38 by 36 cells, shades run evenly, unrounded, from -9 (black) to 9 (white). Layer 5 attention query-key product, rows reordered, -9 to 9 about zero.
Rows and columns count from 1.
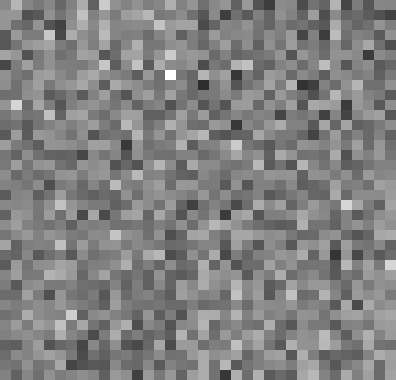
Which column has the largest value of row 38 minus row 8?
22
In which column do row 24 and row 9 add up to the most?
11
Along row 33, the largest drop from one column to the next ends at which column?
13
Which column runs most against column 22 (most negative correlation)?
16
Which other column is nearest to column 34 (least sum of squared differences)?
3
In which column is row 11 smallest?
32
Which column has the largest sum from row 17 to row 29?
36
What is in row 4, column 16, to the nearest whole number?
2
